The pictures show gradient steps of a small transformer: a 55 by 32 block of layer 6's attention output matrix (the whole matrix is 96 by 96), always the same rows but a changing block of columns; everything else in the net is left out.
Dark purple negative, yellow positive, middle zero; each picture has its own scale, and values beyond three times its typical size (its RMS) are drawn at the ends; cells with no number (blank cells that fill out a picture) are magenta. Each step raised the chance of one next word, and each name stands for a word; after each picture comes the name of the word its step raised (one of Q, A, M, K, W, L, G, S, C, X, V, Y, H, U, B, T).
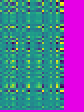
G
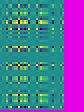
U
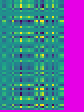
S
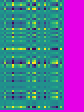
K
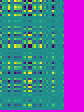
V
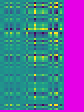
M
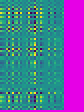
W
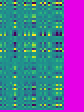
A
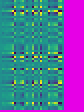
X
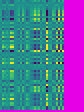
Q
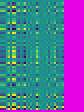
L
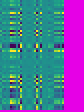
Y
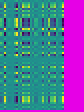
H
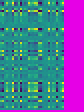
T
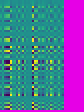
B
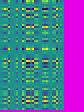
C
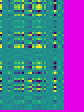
V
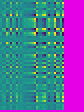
H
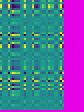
V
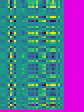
S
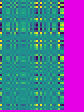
M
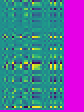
K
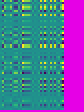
V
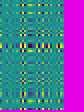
Y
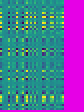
W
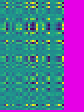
M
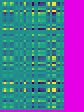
T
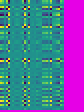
C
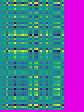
A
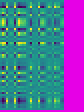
H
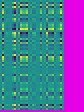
M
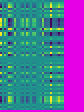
H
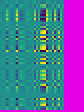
Q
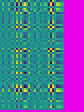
G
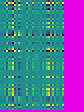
A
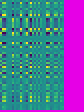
H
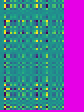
S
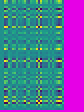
C
